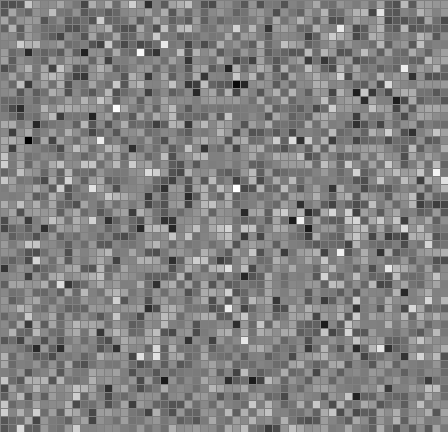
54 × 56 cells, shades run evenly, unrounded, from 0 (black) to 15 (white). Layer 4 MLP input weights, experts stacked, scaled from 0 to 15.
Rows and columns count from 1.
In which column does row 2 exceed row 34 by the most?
48
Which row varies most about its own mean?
28
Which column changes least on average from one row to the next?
16
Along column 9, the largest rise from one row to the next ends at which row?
37
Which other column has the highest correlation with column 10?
44
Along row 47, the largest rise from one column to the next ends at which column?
31
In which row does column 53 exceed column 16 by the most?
6
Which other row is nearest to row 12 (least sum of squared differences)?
25
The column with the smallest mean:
24
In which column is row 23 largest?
56
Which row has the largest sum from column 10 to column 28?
13
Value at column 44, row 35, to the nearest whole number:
8
